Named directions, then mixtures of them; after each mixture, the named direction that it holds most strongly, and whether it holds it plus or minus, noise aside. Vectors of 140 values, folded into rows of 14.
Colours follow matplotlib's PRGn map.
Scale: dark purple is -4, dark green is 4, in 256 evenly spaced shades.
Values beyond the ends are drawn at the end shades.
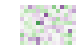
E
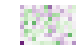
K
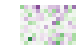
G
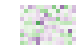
E, plus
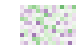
E, minus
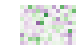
E, minus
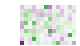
K, plus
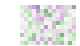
G, plus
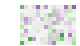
G, plus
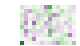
K, minus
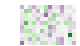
K, plus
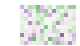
G, minus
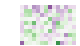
K, plus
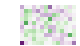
K, plus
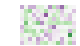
E, plus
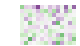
G, plus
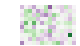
K, plus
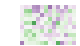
K, plus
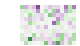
G, plus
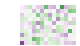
E, minus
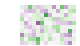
E, minus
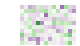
E, plus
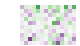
G, minus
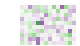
E, plus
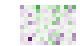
G, minus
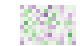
K, plus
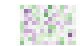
K, minus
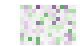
E, minus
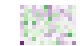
K, plus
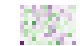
K, plus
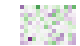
G, minus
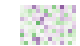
E, plus
